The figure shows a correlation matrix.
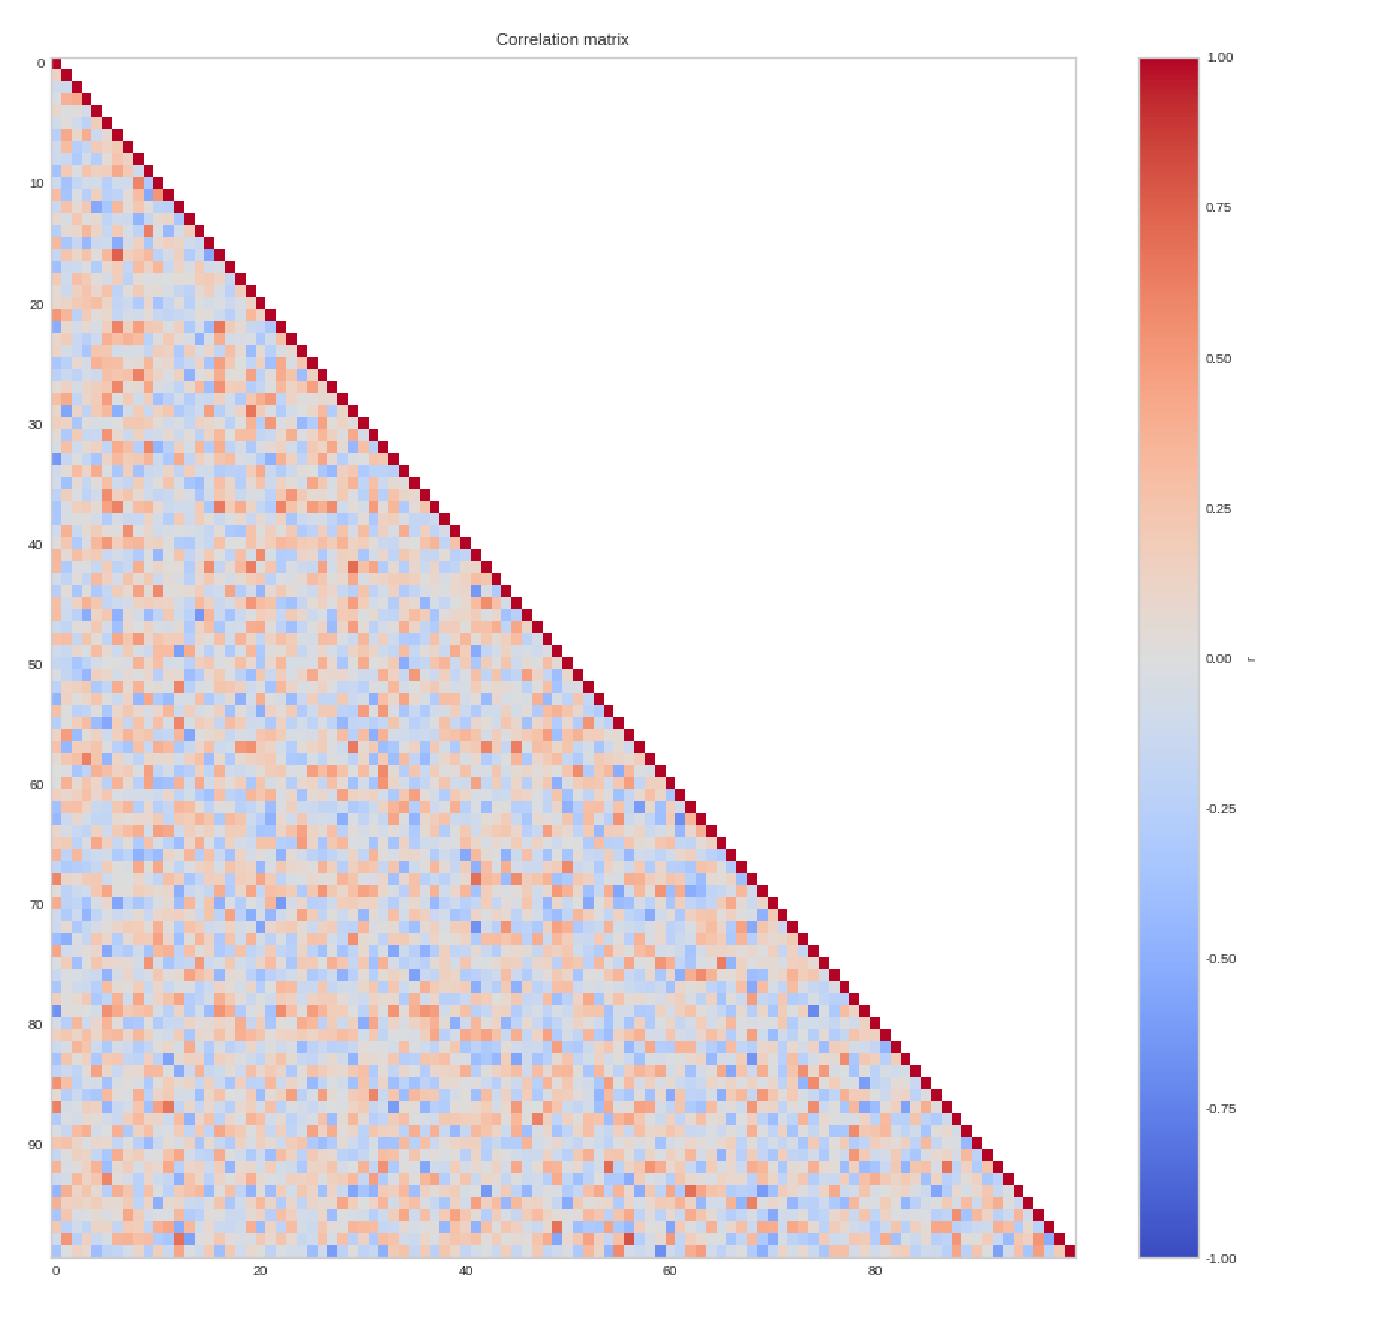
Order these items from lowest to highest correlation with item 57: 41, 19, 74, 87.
41, 74, 87, 19
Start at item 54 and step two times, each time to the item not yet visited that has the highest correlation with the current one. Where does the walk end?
87
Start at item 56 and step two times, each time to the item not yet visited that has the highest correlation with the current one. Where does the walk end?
12
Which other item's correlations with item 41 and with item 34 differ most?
49
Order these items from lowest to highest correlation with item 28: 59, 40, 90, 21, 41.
90, 41, 59, 40, 21
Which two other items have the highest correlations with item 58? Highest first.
3, 92
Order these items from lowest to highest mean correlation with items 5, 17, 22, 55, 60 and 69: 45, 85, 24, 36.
85, 45, 24, 36
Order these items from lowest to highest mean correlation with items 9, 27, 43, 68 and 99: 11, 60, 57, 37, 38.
11, 38, 57, 37, 60
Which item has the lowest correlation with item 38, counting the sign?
97
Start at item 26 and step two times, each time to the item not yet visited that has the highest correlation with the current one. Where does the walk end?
10
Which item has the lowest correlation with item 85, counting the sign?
79
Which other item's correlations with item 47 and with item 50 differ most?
34
